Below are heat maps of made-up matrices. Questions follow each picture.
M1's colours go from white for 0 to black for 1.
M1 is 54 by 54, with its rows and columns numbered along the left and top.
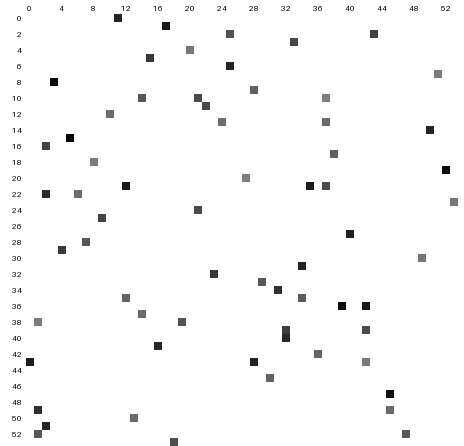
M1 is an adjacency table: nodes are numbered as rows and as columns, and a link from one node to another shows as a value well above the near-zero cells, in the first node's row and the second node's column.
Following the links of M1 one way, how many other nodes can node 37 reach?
10
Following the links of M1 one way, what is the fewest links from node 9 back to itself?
6
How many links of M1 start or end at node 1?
4
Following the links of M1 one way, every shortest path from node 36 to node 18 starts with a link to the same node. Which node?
node 39
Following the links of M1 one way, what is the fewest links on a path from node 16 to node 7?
4
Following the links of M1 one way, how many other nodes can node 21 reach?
10
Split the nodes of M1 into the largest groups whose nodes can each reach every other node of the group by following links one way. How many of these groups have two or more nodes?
7
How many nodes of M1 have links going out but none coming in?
1
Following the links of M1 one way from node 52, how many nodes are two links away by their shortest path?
2
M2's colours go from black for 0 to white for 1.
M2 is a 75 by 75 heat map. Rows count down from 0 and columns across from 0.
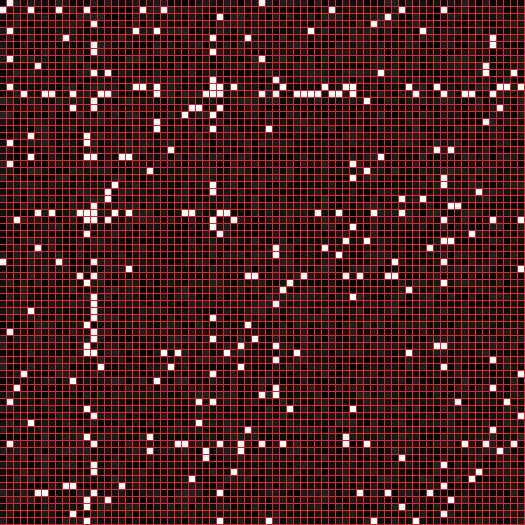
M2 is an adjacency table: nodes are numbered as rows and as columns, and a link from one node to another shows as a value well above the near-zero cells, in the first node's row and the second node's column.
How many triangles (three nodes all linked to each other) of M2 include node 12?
6
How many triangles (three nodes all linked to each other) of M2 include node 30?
6
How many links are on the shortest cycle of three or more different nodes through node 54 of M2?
4
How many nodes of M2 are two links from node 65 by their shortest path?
6
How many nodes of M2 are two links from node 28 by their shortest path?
10
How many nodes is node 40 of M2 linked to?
3
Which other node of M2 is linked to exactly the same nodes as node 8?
node 0
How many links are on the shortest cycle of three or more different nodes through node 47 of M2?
4
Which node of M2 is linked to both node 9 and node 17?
node 69
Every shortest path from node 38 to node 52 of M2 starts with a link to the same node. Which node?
node 74
